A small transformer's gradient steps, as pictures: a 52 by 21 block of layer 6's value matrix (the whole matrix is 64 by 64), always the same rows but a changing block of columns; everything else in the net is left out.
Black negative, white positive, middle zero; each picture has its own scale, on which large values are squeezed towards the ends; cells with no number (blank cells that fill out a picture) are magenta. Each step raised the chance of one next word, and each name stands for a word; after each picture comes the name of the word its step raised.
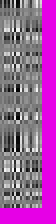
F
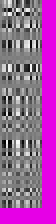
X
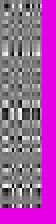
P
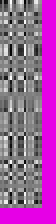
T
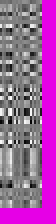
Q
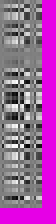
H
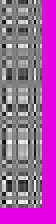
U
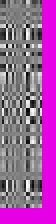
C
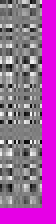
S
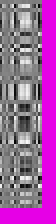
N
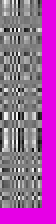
F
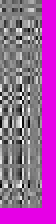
Q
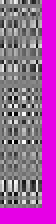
U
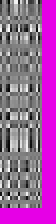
F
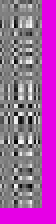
N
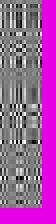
N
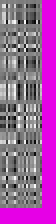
N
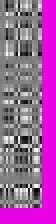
P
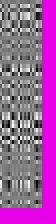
H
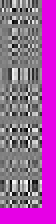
U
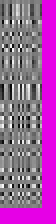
N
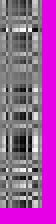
F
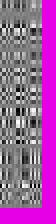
Q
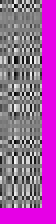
S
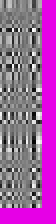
F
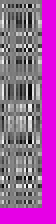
N
